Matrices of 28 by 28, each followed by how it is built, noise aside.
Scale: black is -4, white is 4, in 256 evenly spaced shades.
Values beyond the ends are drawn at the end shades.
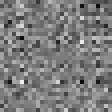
low rank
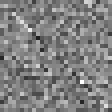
diagonal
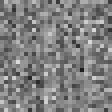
blocks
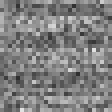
blocks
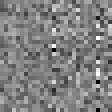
uneven columns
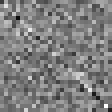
diagonal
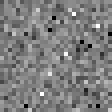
sparse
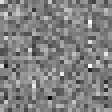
uneven columns
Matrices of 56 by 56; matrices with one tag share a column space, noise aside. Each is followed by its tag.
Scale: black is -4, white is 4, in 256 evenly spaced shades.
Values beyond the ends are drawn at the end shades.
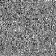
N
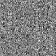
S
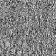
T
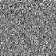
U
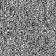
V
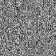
V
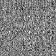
V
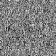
N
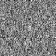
N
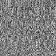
V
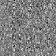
U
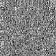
V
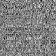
U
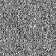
S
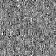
T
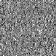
N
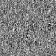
N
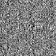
S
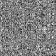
S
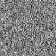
N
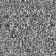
N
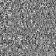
U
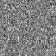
U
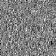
N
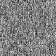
T
